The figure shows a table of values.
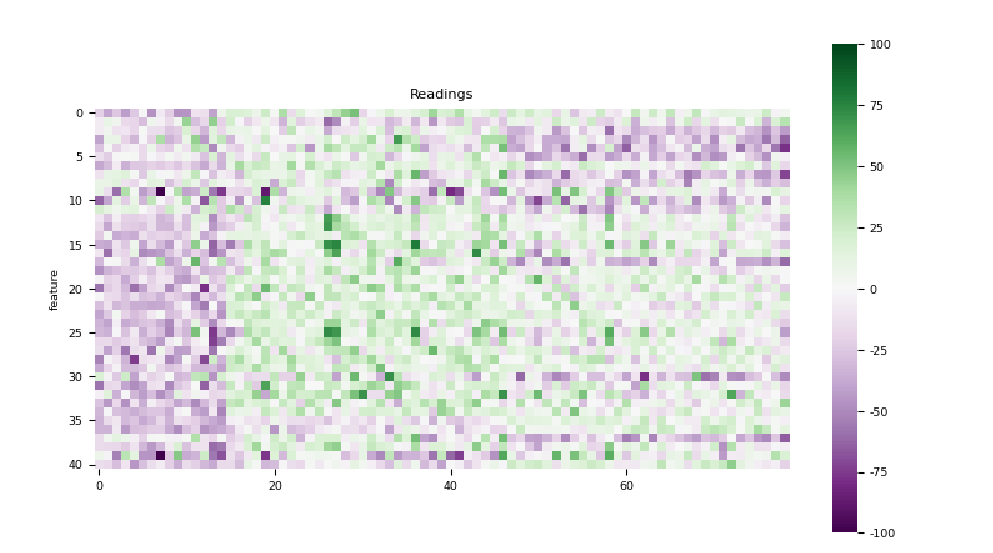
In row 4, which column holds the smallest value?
78
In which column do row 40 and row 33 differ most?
39
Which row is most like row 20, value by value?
31
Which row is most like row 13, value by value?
12
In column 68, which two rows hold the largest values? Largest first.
30, 19
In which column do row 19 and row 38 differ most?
50
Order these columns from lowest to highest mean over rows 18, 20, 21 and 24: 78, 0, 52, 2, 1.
0, 1, 2, 78, 52
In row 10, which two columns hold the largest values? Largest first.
19, 36
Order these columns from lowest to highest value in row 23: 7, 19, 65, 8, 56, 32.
8, 65, 7, 56, 19, 32
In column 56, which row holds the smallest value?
4
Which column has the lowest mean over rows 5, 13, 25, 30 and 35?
13
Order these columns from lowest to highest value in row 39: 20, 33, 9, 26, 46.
26, 20, 33, 9, 46
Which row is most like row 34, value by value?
22
